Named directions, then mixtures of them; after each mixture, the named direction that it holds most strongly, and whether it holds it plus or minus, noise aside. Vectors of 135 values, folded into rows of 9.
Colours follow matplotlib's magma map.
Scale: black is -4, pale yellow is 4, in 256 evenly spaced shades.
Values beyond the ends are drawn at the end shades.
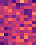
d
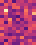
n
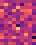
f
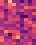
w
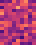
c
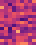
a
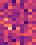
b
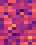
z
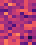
z, minus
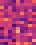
a, plus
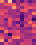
w, plus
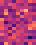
z, minus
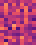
b, minus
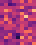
w, minus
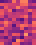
c, plus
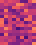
d, minus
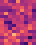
z, minus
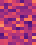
f, minus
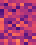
f, minus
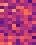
f, plus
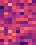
a, minus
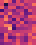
b, plus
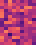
w, plus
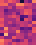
d, minus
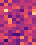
n, plus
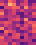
w, plus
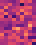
f, plus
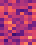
z, plus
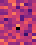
f, minus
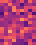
a, minus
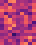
z, plus
